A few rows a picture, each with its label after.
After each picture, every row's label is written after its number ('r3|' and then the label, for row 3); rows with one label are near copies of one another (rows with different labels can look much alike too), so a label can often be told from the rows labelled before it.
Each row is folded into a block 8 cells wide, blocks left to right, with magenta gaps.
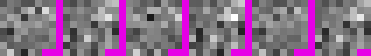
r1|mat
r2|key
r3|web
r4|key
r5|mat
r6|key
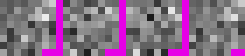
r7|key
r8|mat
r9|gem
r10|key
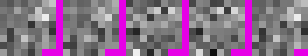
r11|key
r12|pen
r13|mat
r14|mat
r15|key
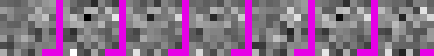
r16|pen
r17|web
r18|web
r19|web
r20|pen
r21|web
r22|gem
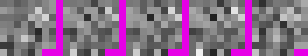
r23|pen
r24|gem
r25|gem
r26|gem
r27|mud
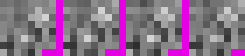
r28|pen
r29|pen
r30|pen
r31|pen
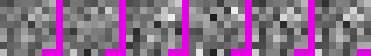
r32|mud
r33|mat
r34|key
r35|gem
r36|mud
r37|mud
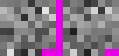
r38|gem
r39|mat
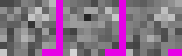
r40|mud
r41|web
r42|pen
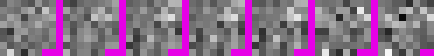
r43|mat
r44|mud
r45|key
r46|key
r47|key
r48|gem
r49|web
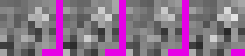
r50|pen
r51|pen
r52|pen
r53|pen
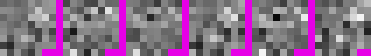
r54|pen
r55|mat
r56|web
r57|pen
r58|web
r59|key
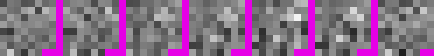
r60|mat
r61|gem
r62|mud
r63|pen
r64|key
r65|pen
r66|mat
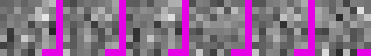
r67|key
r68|mud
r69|key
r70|mat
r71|mud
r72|gem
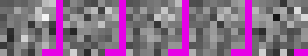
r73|key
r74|mat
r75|mud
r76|mud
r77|gem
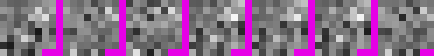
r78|pen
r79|gem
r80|mat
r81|key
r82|key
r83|key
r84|gem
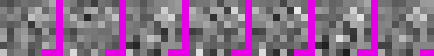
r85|mud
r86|web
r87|pen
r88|gem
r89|gem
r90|pen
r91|pen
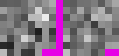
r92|pen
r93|mud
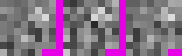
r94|pen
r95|mud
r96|key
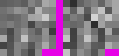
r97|key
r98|mud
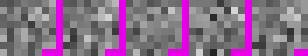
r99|mud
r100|key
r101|mat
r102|gem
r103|pen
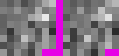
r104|key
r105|key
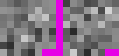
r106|pen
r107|mat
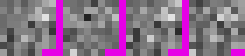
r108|key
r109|web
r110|key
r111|mud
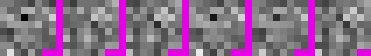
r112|web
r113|mud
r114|mud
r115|web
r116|web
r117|mud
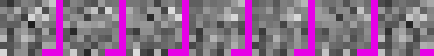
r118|mud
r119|mat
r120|gem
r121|key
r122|key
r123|gem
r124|mud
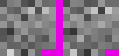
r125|mat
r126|mat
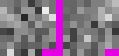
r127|gem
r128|key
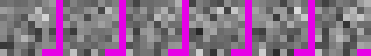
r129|pen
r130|mat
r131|mud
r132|mat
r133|gem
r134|mud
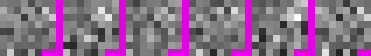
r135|gem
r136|pen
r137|mud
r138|mat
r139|key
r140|gem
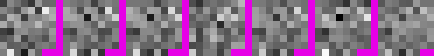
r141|mat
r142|gem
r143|gem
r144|mud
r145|gem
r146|web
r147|mat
